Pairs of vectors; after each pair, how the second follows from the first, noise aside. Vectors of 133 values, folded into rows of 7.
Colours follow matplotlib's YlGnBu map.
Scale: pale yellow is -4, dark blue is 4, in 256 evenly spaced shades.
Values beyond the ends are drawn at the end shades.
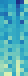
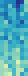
copied.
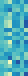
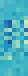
negated, partly zeroed.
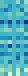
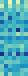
reversed.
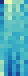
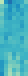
negated, shrunk.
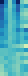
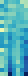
reversed.
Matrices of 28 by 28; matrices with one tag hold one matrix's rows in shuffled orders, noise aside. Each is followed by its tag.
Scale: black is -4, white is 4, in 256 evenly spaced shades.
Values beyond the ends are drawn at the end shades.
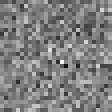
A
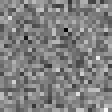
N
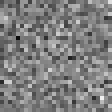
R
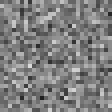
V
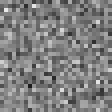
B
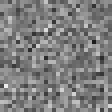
B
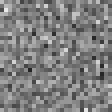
B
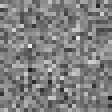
V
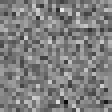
A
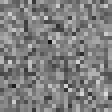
N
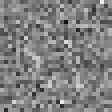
A
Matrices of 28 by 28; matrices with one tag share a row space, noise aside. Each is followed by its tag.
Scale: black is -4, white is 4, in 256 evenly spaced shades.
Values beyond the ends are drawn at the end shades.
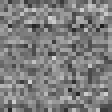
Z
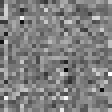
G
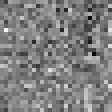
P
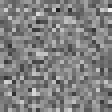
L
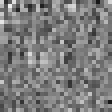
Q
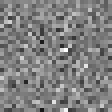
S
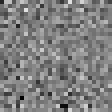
S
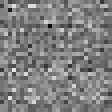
Z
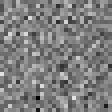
S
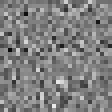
S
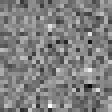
P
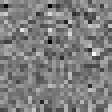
P
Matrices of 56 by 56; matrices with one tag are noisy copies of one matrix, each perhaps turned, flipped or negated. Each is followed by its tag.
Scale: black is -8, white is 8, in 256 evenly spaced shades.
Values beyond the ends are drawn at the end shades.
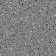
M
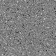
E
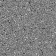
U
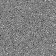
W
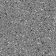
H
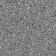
M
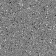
M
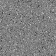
H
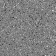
W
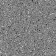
U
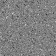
H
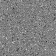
H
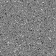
H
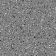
M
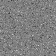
E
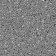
W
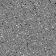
U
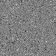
H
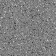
E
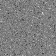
H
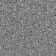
M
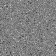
W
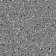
W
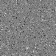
M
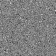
W
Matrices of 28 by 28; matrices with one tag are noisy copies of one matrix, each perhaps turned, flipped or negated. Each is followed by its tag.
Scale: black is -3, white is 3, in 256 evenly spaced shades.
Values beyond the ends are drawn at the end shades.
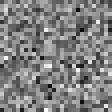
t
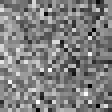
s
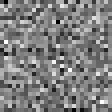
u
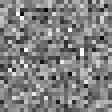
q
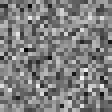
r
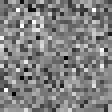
r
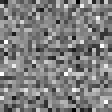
u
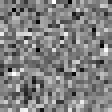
r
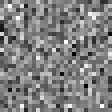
u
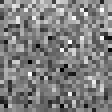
s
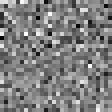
t
